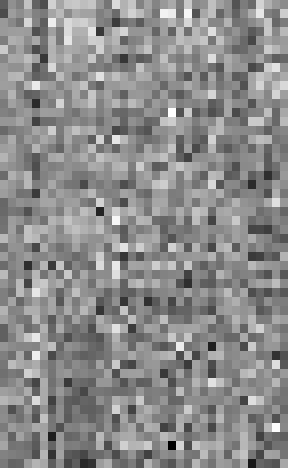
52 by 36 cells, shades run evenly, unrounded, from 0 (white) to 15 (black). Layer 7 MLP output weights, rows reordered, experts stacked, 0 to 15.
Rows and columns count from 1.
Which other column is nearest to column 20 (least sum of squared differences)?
14
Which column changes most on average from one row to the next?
5
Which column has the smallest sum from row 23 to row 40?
15
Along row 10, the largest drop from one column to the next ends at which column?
32
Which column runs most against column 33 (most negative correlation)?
31
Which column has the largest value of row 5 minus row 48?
35
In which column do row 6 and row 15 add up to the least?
7
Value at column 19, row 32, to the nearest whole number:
6
